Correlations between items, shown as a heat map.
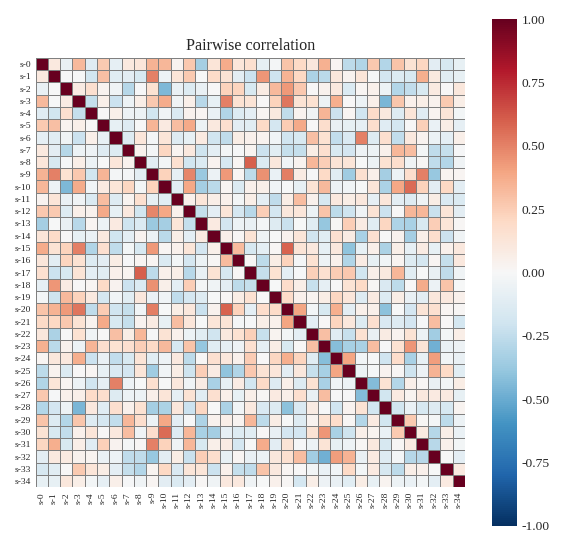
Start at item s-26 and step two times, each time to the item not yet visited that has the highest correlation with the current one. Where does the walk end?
s-22
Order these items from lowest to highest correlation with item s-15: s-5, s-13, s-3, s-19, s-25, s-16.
s-25, s-13, s-19, s-5, s-16, s-3
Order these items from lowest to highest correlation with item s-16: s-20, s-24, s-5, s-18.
s-18, s-5, s-24, s-20
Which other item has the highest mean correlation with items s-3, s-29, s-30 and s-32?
s-10
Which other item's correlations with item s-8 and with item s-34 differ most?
s-17
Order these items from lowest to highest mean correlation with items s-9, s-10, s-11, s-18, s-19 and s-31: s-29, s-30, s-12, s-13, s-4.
s-13, s-4, s-29, s-30, s-12
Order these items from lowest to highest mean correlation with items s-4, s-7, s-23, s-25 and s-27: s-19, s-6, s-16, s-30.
s-16, s-6, s-19, s-30
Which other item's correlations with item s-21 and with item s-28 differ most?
s-20
